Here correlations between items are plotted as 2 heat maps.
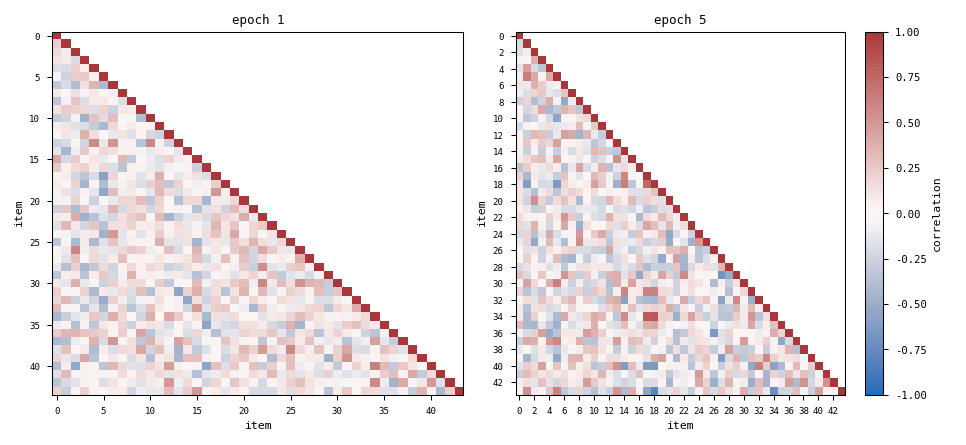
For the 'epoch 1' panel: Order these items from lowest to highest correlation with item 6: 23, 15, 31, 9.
9, 31, 15, 23
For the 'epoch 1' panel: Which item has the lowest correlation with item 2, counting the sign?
40
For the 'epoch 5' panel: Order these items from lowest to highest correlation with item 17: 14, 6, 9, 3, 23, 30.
3, 9, 30, 6, 23, 14
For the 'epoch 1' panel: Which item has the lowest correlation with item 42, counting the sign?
36
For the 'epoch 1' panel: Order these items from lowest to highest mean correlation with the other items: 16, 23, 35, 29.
16, 29, 35, 23
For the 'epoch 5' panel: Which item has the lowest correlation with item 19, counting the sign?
27
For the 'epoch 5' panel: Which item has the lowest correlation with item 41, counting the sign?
33
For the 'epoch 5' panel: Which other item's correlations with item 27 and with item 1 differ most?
32
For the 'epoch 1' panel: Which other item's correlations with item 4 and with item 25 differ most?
38
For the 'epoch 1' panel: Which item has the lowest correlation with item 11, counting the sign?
5
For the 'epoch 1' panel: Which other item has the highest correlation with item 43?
15
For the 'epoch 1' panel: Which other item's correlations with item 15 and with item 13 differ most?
31
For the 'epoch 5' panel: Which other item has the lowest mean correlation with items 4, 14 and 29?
28
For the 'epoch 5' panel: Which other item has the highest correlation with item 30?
5
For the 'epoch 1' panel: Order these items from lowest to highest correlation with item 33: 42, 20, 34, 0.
20, 42, 34, 0
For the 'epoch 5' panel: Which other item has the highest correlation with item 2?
20
